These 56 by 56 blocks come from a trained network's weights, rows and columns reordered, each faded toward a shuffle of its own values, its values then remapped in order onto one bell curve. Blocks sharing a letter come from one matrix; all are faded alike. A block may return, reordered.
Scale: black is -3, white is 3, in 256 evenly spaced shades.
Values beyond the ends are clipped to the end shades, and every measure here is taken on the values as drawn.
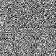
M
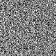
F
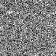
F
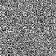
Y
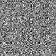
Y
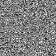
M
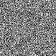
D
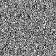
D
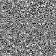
Y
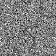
D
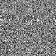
Y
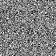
F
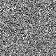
F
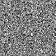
D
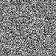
D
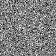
F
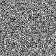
M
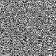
Y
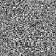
Y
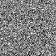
F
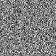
Y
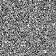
F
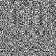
Y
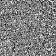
D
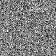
F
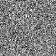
F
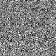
M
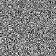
Y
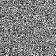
M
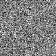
F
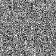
F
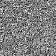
D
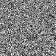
D
